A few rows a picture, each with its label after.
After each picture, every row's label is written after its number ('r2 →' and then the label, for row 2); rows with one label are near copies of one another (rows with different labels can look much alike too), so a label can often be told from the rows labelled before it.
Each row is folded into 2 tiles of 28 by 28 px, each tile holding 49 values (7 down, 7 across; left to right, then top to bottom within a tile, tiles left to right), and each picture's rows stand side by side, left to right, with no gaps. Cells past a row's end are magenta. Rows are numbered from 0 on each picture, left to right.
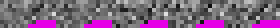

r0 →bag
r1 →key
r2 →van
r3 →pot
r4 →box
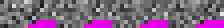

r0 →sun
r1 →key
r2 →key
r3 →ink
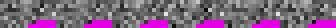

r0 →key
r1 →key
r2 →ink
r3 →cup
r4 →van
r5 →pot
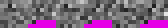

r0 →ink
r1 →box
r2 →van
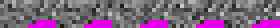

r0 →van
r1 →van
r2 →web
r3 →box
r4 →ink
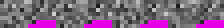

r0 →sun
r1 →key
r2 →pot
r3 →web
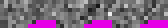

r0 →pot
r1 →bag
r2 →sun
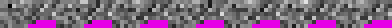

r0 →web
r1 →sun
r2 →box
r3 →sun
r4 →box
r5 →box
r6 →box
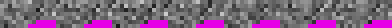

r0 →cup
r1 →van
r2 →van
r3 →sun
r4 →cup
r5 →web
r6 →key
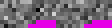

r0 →cup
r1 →box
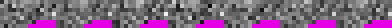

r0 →van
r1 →ink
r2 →ink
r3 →pot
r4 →box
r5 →sun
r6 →ink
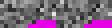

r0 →van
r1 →pot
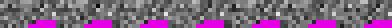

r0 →key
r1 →pot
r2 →ink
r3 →sun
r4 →ink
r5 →pot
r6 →sun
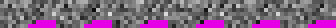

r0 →pot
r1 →cup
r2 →ink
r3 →van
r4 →key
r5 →pot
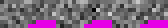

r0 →sun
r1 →cup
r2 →box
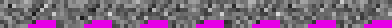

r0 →web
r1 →bag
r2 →box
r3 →key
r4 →ink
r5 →web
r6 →pot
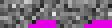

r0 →sun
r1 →van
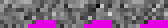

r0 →box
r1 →bag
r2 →web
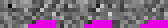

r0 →web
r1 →key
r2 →ink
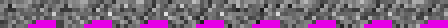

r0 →ink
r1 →ink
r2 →sun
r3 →sun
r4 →van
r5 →box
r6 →box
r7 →box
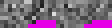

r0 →sun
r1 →web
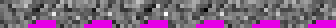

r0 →bag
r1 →van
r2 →bag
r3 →bag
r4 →van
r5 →pot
